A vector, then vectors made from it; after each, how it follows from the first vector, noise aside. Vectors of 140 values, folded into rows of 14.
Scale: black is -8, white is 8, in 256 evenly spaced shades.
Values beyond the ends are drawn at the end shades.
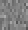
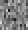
wrapped around, negated, scaled up.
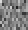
reversed, negated, scaled up.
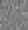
reversed, shrunk.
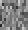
reversed, negated, scaled up.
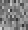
wrapped around, negated, scaled up.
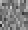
reversed, negated, scaled up.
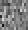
wrapped around, negated, scaled up.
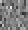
reversed, negated, scaled up.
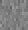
reversed, shrunk.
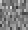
reversed, negated, scaled up.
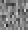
wrapped around, negated, scaled up.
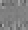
reversed, negated, partly zeroed.
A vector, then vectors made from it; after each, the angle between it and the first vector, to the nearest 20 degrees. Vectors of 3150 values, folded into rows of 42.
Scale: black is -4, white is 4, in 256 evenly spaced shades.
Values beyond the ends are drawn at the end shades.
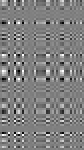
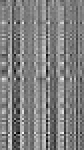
120 degrees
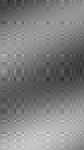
80 degrees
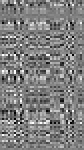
60 degrees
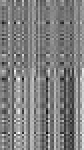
60 degrees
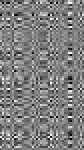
100 degrees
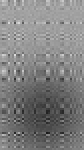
60 degrees
